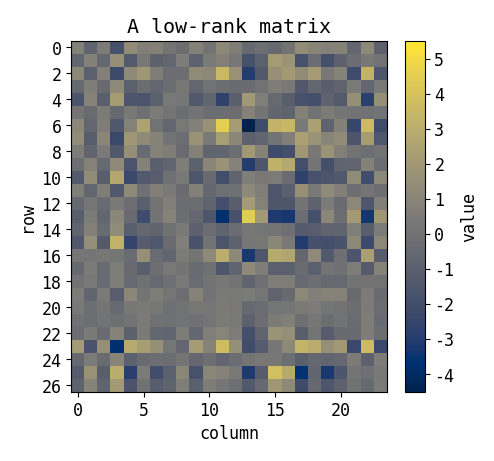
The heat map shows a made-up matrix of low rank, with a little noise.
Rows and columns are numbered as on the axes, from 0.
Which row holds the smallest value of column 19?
25
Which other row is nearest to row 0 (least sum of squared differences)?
19
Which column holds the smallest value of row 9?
13
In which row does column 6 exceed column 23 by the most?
23
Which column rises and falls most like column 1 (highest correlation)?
3
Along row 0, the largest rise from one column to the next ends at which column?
4
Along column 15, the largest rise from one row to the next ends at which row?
9
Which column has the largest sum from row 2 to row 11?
11
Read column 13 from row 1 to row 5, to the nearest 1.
-2 -3 0 2 1
